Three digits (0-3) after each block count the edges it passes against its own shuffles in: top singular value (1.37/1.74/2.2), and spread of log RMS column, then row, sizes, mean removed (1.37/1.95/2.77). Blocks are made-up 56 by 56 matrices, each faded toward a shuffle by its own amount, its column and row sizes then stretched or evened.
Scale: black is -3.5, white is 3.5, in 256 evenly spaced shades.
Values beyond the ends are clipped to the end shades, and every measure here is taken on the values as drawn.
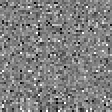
1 1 1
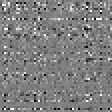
2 2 3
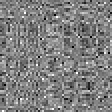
3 0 0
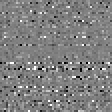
1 0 3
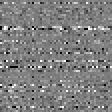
1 1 3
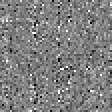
0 2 0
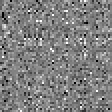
2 2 0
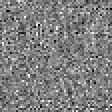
2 0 1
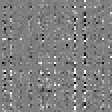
2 3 2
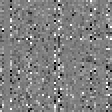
0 3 1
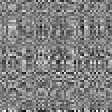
3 1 3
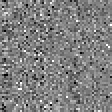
2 1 0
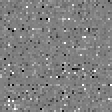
0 1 2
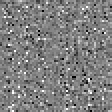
1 1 0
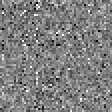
1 1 1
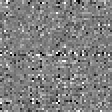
0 2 2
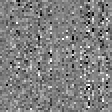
0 3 0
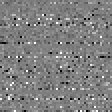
0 0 3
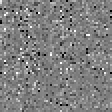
0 2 1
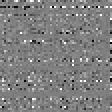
1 2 3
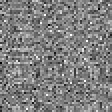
2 0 0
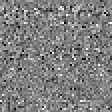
0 0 2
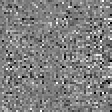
2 2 2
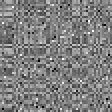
3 0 0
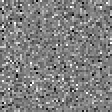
1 1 0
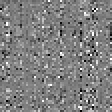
2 3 1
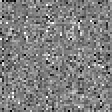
1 2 1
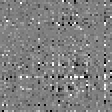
2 2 2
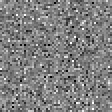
1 1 0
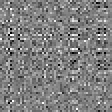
3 2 2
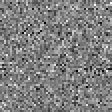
1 0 1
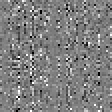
2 3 0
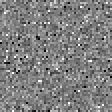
0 0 1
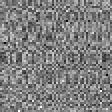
3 0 1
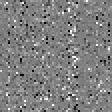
1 2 0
